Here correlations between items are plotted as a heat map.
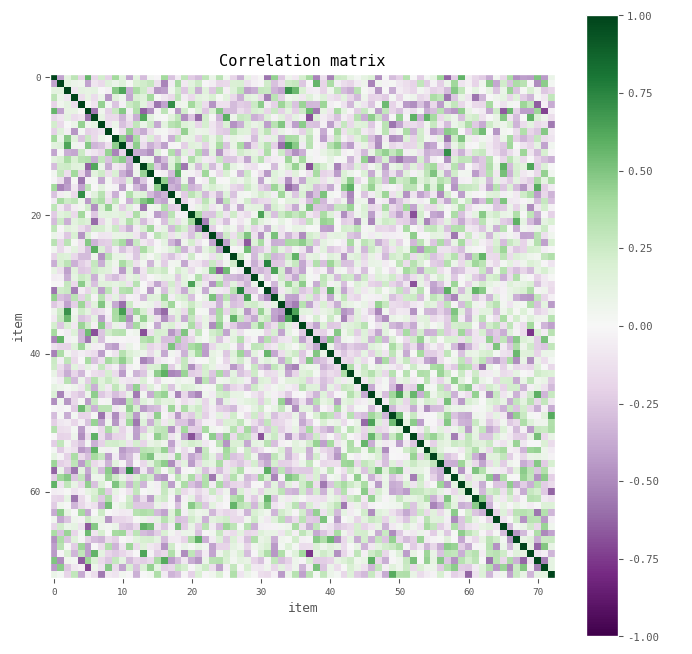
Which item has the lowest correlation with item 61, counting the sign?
3
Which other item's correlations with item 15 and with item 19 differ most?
52
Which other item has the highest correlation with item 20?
30
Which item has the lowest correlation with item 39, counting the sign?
59
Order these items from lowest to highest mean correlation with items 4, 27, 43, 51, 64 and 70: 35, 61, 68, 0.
68, 35, 0, 61
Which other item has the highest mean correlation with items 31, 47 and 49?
57
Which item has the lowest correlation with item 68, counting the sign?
70
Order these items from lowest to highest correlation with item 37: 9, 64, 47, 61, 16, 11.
47, 64, 61, 11, 16, 9
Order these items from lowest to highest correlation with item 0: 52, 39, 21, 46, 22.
21, 39, 52, 46, 22
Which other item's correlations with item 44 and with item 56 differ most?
58
